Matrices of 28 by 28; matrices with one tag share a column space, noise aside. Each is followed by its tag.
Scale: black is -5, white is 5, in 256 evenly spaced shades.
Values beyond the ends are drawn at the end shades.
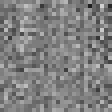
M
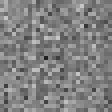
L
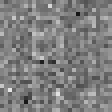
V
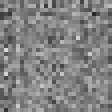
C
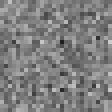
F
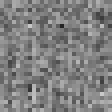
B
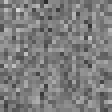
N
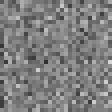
V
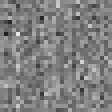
M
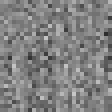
M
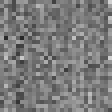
L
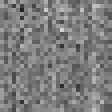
N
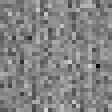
C
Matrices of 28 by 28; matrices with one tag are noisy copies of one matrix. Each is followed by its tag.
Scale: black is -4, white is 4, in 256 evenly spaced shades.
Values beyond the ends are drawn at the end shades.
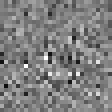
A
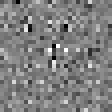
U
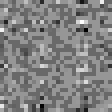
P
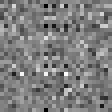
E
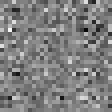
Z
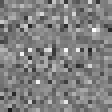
U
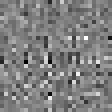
A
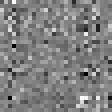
Z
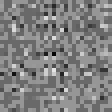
E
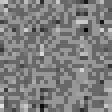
P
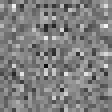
E
